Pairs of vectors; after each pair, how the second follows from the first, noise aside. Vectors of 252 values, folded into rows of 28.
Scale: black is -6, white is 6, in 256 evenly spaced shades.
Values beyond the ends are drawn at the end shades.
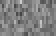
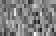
reversed, scaled up.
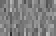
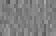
reversed, negated, shrunk.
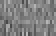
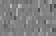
wrapped around, negated, partly zeroed.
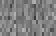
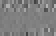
wrapped around, negated, partly zeroed.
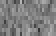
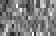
reversed, negated, scaled up.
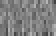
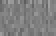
reversed, negated, shrunk.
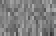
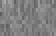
reversed, negated, shrunk.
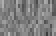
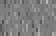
reversed, partly zeroed.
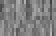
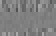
wrapped around, negated, partly zeroed.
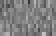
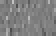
reversed, partly zeroed.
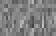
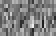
negated, scaled up.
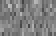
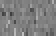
wrapped around, negated, partly zeroed.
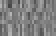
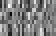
negated, scaled up.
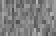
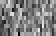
reversed, negated, scaled up.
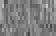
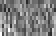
reversed, scaled up.
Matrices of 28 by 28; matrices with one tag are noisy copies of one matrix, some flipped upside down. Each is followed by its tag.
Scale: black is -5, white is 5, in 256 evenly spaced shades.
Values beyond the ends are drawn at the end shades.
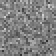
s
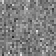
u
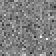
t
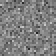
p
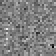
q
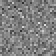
p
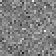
p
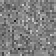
u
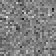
q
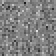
u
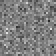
q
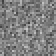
u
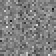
q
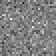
p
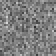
q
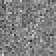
u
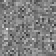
q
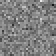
t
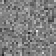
u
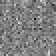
t
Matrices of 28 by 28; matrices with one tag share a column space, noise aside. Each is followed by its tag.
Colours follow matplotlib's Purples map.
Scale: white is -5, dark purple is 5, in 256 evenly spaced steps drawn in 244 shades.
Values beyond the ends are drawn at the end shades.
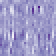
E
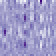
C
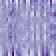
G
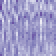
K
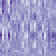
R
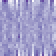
G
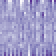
G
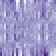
G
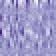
C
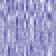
K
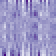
G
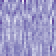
K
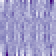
G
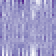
G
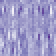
E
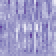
R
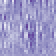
R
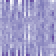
G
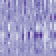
R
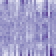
G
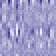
C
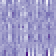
G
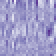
C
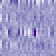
C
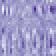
E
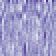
K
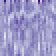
K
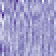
K
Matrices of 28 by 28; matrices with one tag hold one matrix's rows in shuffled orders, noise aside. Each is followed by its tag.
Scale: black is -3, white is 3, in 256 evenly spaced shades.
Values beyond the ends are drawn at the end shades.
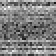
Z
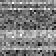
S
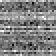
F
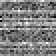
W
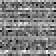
W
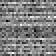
S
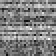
S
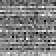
F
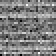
W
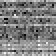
Z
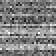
F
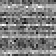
Z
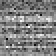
S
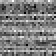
S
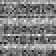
Z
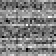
S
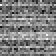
W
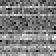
W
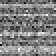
W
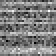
S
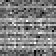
S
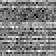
Z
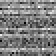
F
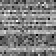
Z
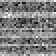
Z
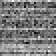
S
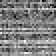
W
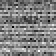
F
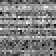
W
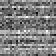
W
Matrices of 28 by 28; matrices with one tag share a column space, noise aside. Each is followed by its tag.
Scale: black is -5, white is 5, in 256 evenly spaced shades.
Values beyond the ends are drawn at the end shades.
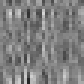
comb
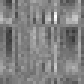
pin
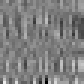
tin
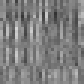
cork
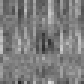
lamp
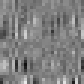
tin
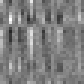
pin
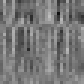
pin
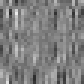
comb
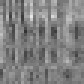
cork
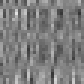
comb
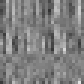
lamp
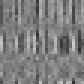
lamp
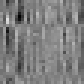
pin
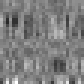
tin
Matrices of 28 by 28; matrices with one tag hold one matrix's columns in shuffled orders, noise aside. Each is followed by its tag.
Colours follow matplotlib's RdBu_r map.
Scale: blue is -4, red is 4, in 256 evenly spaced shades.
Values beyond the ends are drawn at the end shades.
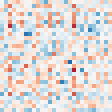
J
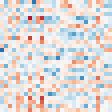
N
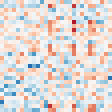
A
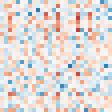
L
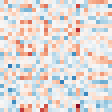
A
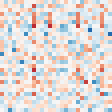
J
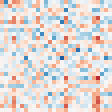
N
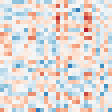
L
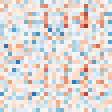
J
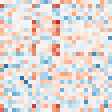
A
